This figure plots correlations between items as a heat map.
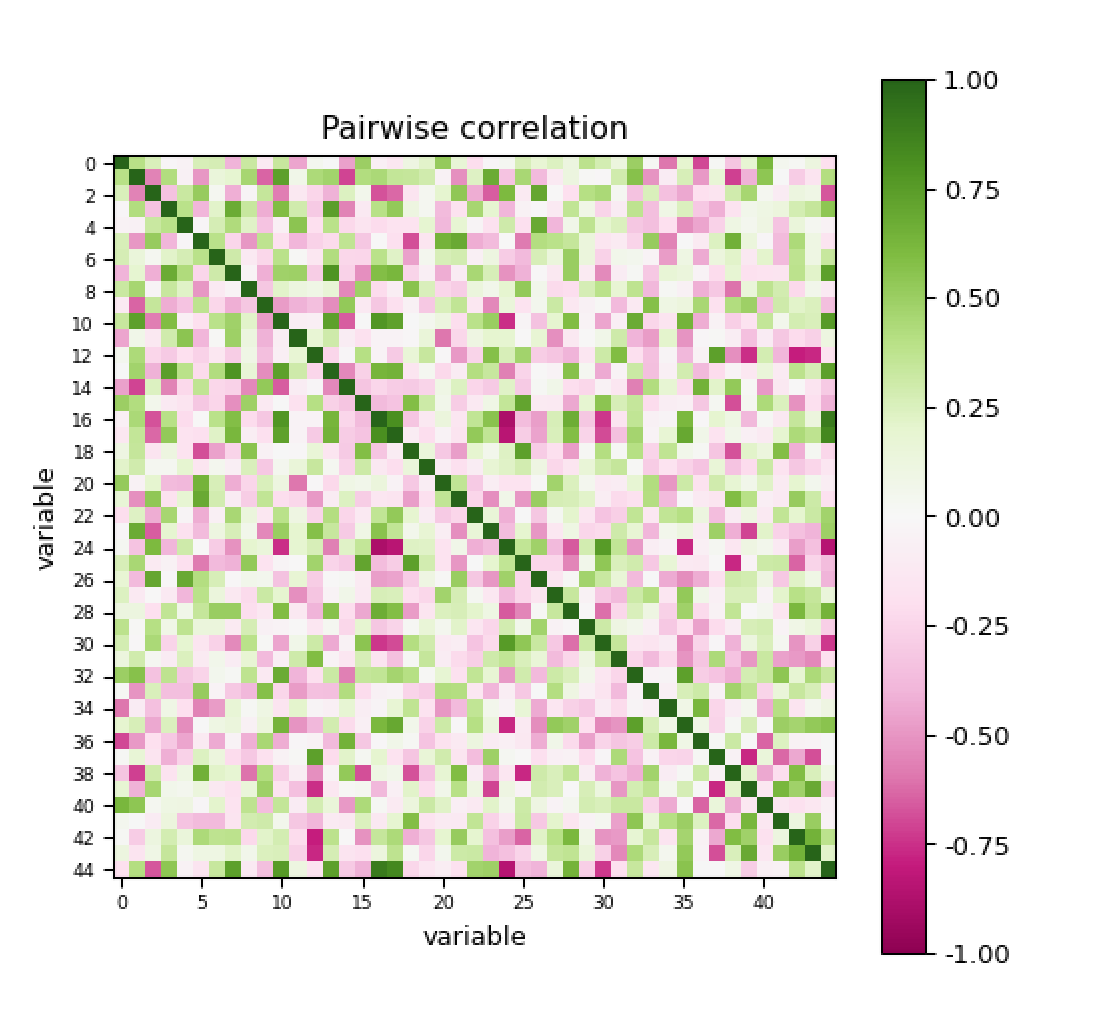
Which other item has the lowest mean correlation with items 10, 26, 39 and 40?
36
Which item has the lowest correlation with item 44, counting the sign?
24
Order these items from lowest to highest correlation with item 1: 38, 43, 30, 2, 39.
38, 2, 39, 43, 30
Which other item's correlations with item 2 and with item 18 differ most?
5
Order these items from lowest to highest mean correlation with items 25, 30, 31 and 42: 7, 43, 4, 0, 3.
7, 43, 3, 4, 0
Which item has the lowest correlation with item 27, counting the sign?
11
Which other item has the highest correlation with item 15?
25
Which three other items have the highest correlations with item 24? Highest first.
30, 2, 26
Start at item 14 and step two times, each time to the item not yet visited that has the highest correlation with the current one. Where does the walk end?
34
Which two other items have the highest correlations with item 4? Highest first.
26, 11
